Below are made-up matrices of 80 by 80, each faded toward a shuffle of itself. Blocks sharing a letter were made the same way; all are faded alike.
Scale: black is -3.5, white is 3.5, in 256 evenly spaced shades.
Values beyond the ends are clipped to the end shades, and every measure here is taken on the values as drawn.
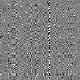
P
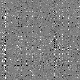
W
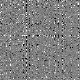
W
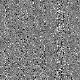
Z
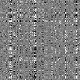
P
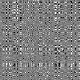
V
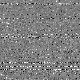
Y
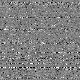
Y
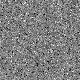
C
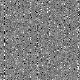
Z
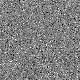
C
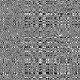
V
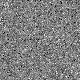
C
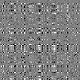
V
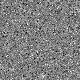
C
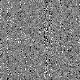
Z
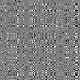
V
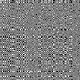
V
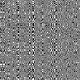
P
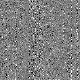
Z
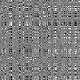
V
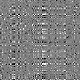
V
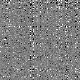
W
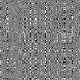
P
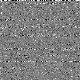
Y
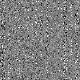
Z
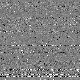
Y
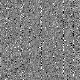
Z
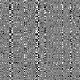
P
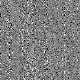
Z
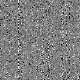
Z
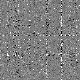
W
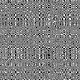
V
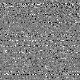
Y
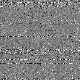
Y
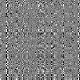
P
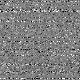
Y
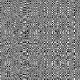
P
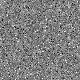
C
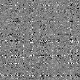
W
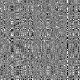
P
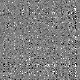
W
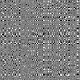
V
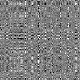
P
